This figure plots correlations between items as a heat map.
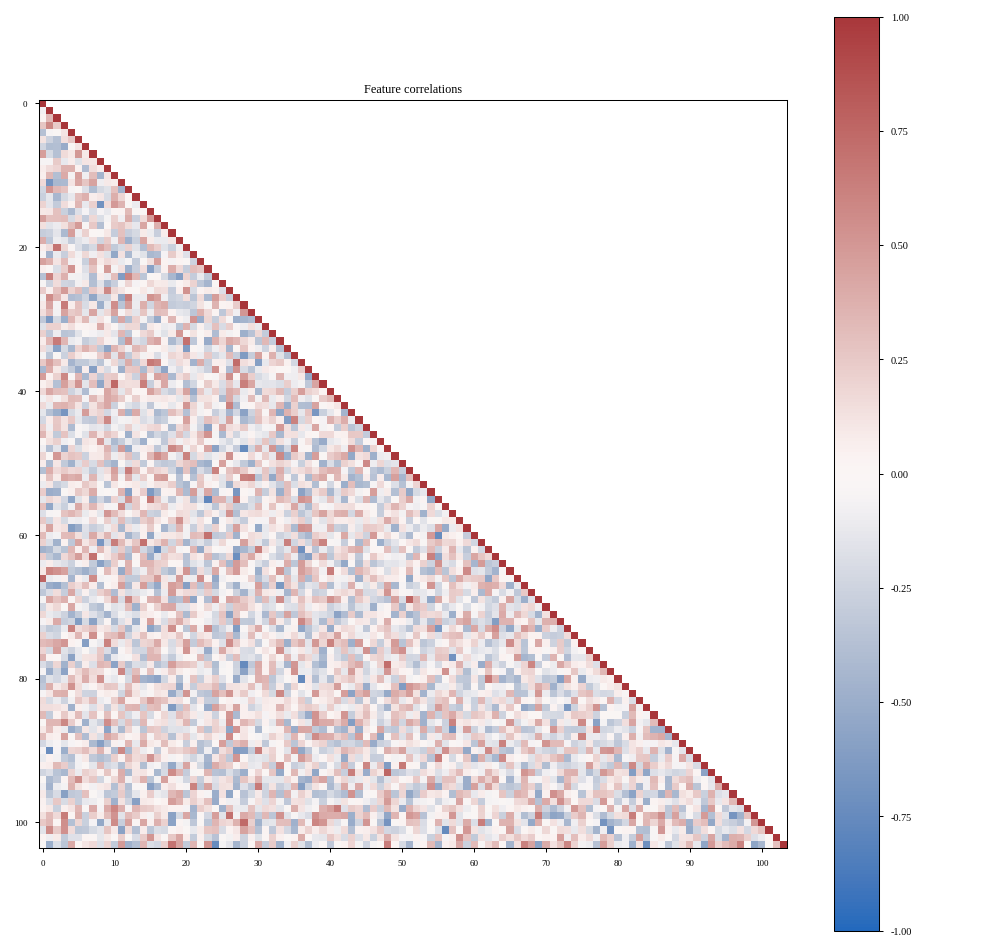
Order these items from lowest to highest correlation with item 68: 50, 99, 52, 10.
10, 99, 52, 50
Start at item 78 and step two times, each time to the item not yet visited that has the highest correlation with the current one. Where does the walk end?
93
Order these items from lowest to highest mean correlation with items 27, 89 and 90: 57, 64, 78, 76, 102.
57, 78, 102, 76, 64
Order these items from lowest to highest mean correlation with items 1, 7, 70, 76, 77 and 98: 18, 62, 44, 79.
62, 44, 18, 79
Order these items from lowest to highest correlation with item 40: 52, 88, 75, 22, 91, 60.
60, 52, 91, 22, 88, 75
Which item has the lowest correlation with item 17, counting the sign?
37
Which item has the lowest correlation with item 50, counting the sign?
81
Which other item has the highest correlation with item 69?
51
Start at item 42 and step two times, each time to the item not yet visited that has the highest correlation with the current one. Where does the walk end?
99
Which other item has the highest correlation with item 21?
95
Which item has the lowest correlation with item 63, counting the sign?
27
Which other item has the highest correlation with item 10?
39
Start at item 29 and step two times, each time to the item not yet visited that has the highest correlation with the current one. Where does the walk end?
28
